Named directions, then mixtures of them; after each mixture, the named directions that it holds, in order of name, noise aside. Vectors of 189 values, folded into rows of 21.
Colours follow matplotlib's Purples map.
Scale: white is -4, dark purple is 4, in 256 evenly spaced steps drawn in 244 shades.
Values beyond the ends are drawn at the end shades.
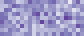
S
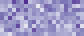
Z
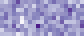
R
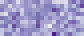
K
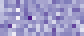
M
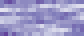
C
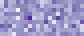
M.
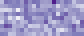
C, M, R.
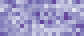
C, S.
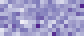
K, R.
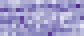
C, R.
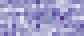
C, K, R.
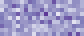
M, S.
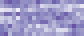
C, M.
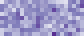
K.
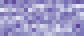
C, Z.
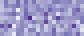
M.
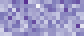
Z.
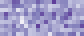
C, R.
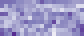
C, K, M.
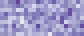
C, R.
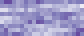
C.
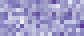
C, R, S.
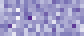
M.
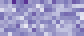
C, Z.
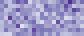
S, Z.
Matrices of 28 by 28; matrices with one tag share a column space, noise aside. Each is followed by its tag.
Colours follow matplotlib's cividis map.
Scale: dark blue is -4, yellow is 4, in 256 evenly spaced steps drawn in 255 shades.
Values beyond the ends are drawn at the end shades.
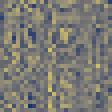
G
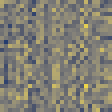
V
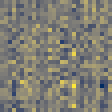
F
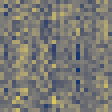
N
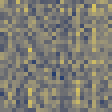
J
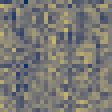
G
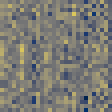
N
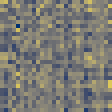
J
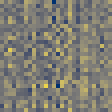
F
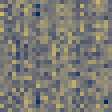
N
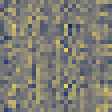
V
